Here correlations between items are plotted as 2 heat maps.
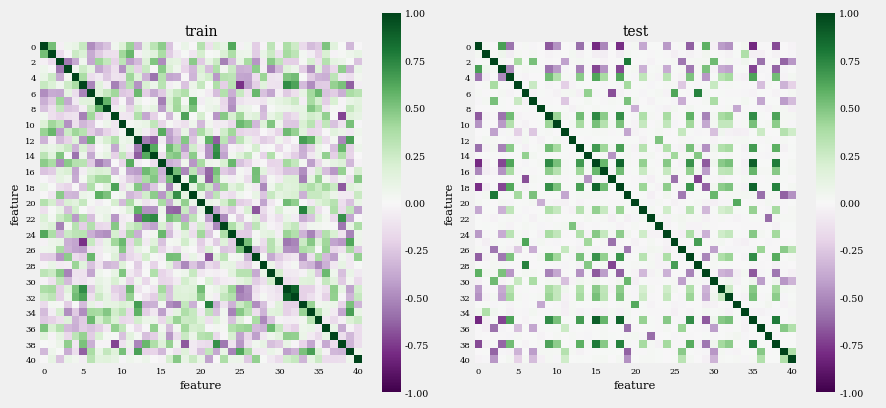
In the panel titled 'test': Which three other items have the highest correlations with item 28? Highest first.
6, 25, 14
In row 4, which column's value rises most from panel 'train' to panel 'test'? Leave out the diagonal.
35
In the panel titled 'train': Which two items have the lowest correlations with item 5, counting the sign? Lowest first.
25, 39
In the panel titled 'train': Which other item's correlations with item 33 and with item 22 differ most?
12
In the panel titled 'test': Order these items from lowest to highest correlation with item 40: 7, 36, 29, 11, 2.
2, 7, 29, 11, 36
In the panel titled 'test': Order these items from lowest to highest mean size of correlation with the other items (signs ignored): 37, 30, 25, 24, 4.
37, 25, 30, 24, 4
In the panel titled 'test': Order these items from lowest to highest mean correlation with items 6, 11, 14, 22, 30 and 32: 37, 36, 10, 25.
37, 36, 10, 25
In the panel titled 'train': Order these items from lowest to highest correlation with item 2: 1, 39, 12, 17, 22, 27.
27, 12, 1, 39, 17, 22
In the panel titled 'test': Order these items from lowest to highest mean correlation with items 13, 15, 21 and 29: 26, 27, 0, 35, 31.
0, 26, 31, 27, 35
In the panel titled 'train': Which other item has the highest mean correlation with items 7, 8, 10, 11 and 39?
34
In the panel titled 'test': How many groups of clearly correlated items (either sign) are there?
7
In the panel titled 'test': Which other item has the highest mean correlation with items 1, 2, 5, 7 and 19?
30
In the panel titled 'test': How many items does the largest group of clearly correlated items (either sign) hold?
17
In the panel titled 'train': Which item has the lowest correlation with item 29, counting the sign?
3
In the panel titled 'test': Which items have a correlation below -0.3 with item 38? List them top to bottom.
0, 3, 29
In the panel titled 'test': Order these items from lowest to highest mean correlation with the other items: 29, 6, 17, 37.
29, 17, 37, 6
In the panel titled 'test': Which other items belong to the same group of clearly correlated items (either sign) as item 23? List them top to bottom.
12
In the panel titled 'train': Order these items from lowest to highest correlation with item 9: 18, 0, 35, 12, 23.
0, 35, 12, 23, 18
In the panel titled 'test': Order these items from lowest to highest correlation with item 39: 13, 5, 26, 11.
5, 13, 11, 26
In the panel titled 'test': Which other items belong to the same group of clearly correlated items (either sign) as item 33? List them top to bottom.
8, 20
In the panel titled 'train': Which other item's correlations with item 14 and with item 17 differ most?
6
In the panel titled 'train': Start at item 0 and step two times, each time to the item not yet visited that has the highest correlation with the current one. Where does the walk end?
15
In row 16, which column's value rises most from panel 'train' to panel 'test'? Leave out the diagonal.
18
